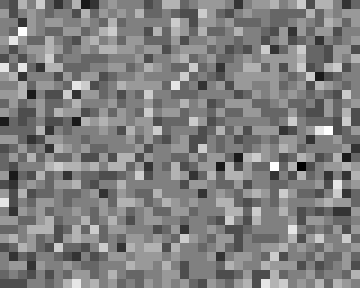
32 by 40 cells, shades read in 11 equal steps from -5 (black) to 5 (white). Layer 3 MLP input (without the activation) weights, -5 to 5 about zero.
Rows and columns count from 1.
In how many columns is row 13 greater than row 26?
16
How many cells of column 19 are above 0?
6
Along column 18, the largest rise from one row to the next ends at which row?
15
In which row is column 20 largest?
10
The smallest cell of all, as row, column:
19, 34
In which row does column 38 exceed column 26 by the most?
21
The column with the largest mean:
20
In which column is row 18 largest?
29
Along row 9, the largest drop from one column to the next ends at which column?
36
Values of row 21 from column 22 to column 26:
1 1 0 -1 -1
